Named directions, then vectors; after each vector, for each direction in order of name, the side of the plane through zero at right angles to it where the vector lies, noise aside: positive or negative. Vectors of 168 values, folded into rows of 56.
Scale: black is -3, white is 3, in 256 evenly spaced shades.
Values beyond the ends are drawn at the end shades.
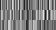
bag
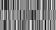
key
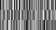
positive, negative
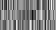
positive, positive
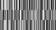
positive, negative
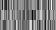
positive, positive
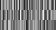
positive, negative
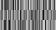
negative, positive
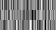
positive, positive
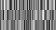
positive, negative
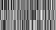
positive, positive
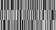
negative, positive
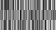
negative, positive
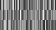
positive, negative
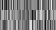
positive, positive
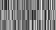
positive, positive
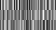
positive, negative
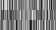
negative, negative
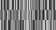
negative, positive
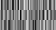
negative, positive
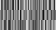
negative, positive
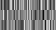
negative, positive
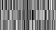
positive, positive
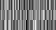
positive, negative
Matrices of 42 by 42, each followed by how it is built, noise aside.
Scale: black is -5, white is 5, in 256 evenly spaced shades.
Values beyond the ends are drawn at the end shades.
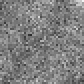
smooth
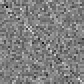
diagonal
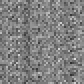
repeating rows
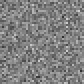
repeating rows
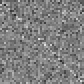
diagonal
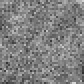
smooth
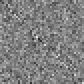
diagonal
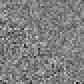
lower triangular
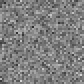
repeating rows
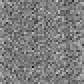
repeating rows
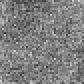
smooth
